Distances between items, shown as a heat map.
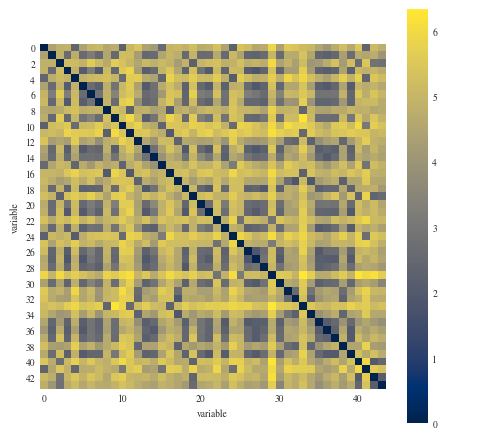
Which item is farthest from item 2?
29
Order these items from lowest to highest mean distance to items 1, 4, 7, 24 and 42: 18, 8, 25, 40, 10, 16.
18, 10, 40, 8, 25, 16
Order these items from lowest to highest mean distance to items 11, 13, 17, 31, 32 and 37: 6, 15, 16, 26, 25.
26, 6, 16, 15, 25
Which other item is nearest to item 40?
42
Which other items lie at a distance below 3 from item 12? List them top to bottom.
17, 31, 32, 34, 38
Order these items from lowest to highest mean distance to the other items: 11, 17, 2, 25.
17, 2, 25, 11
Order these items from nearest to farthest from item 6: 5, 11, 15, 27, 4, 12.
5, 27, 15, 12, 4, 11
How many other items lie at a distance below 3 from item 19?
4
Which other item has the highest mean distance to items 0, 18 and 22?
33
